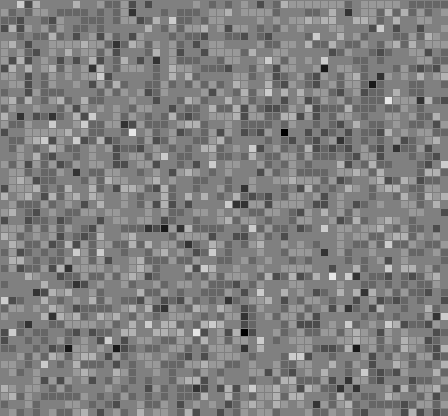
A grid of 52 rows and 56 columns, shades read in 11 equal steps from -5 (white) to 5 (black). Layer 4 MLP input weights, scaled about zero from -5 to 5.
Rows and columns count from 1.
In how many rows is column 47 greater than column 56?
23
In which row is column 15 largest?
44
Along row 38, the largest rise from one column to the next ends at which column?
2
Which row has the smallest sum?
34
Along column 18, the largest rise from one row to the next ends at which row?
38
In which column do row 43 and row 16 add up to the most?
16
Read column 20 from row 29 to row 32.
2 0 0 -1
